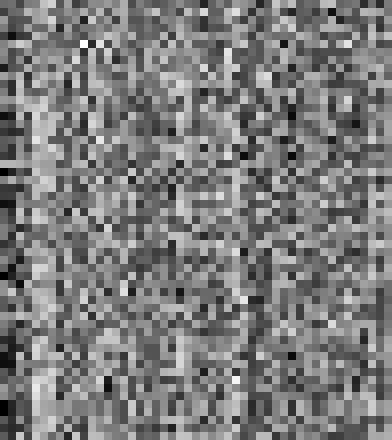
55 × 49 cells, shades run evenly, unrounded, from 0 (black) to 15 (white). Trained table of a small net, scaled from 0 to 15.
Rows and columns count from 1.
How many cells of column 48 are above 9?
8
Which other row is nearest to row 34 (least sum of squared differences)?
28
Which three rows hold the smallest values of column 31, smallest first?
20, 32, 16
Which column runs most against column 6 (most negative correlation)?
19
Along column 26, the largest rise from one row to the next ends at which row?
2
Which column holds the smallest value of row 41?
3
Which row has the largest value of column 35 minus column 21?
23
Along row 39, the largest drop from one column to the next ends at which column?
30
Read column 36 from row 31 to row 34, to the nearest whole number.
5 9 11 6
